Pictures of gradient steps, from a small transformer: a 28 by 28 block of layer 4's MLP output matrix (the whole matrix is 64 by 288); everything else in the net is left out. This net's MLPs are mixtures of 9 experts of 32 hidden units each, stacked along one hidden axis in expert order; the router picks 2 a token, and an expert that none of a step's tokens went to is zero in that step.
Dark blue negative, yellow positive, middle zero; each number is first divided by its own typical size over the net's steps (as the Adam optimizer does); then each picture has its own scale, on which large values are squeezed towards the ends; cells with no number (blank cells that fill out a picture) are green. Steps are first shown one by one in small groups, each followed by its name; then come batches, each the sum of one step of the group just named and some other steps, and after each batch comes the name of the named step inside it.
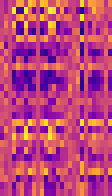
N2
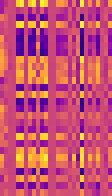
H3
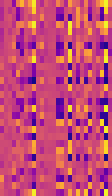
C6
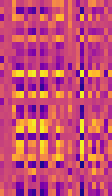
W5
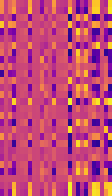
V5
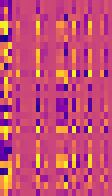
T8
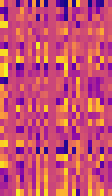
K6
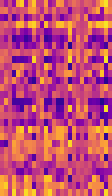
C6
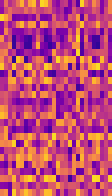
H3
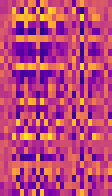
N2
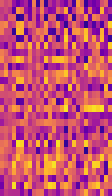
K6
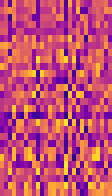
W5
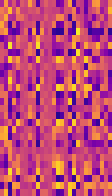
V5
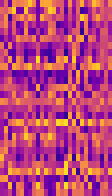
N2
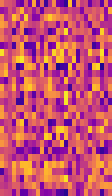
K6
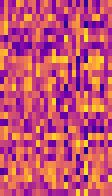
T8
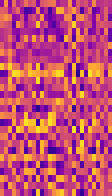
W5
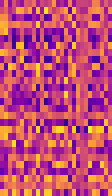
T8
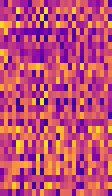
T8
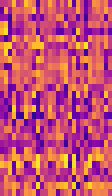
T8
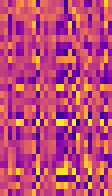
C6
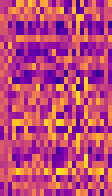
N2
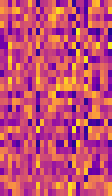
V5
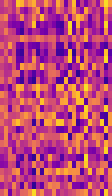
C6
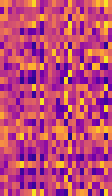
C6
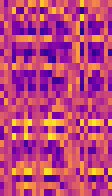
N2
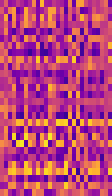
N2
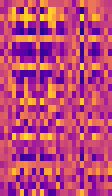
N2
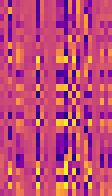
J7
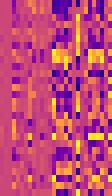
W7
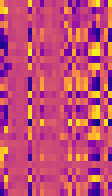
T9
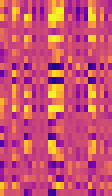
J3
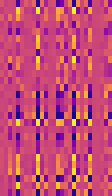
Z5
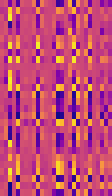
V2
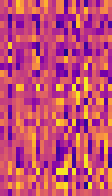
J7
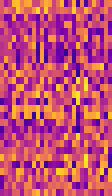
T9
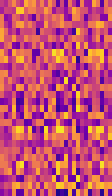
W7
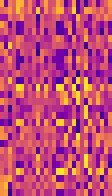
V2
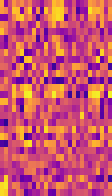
J3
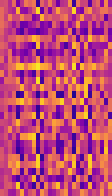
Z5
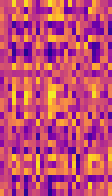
J3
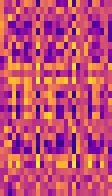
V2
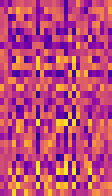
J7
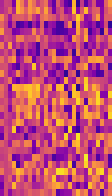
W7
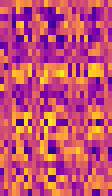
T9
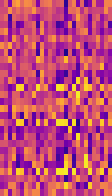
J7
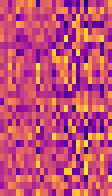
W7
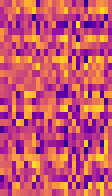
V2
